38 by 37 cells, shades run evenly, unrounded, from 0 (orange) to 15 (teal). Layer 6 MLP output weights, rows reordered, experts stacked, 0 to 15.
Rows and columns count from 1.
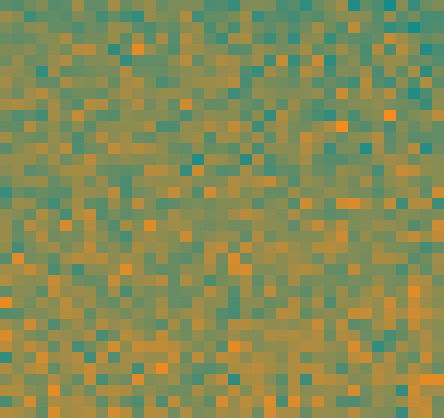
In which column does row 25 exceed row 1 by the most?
7
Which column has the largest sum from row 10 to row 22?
28
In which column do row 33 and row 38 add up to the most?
34
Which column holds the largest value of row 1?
33
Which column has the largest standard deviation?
35
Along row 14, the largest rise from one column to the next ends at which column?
36
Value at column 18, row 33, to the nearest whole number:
8
